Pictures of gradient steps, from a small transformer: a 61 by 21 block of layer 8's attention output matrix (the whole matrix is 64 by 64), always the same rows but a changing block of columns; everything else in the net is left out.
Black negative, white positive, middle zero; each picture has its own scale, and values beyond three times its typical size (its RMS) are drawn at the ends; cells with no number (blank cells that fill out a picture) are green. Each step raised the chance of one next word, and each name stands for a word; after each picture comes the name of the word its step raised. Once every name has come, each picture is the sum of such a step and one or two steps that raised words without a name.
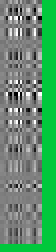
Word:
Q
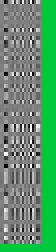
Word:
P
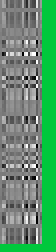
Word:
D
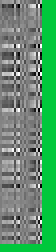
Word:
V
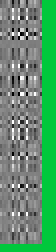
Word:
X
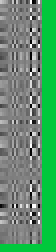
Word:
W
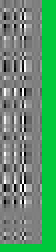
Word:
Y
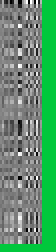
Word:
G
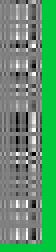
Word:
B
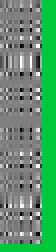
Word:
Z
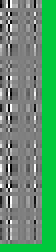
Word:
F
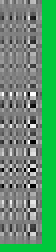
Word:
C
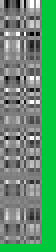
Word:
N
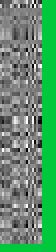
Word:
V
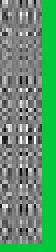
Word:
P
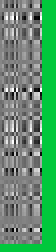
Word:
P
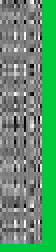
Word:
F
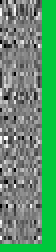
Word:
N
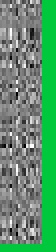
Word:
Q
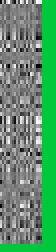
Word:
B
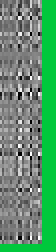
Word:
X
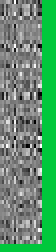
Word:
G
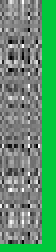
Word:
W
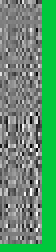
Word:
P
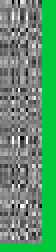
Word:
Z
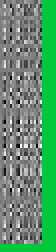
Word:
X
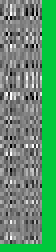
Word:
X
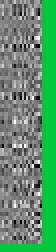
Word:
Z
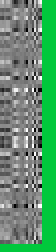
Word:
X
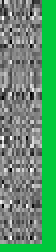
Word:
C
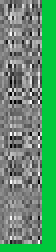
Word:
N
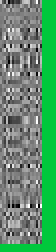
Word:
Z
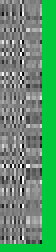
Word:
D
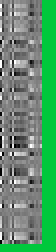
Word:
B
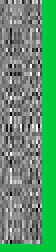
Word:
P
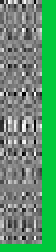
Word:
P
